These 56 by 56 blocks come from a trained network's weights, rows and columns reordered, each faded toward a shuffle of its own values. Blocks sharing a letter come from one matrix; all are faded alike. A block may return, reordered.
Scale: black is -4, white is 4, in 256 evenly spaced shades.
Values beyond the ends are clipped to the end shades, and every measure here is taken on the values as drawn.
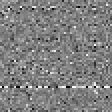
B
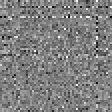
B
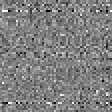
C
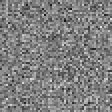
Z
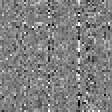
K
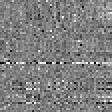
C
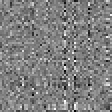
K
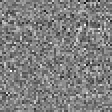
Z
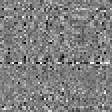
B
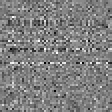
C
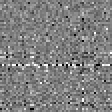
B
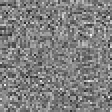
Z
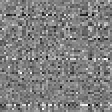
C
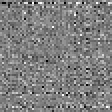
B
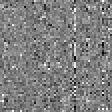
K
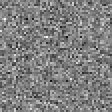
Z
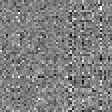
K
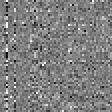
K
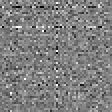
B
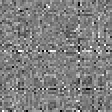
B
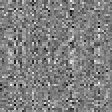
K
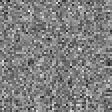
Z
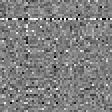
B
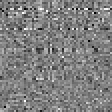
C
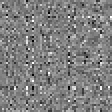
K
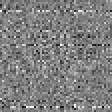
C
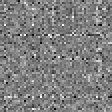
B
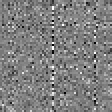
K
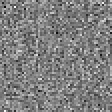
Z
